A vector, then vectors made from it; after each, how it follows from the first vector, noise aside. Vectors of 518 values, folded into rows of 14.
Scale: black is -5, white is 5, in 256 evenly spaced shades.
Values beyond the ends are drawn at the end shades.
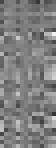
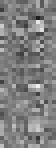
wrapped around.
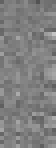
shrunk.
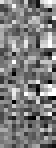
wrapped around, scaled up.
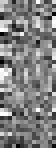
reversed, scaled up.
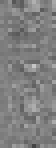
wrapped around, shrunk.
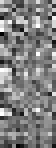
reversed, scaled up.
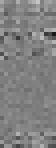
negated, partly zeroed.
